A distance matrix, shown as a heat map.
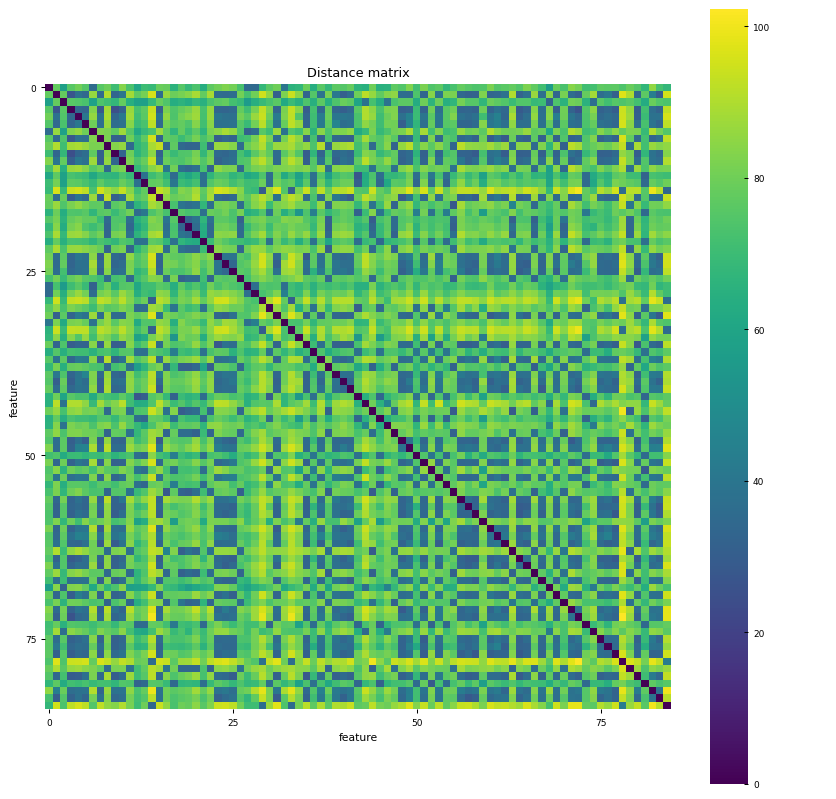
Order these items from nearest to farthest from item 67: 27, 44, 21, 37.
37, 27, 21, 44
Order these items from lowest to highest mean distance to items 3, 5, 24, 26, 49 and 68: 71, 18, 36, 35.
35, 71, 18, 36
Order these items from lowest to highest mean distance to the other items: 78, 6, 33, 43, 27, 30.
27, 30, 6, 43, 33, 78
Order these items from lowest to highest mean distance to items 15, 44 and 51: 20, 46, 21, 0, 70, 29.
70, 20, 21, 0, 46, 29
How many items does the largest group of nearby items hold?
39
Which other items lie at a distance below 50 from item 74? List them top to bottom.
2, 43, 46, 68
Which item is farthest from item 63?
78
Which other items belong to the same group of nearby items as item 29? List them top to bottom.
14, 33, 78, 84
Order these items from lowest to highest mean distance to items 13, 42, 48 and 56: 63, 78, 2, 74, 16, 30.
30, 2, 74, 16, 63, 78
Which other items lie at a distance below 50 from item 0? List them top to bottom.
6, 27, 28, 32
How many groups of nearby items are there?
7
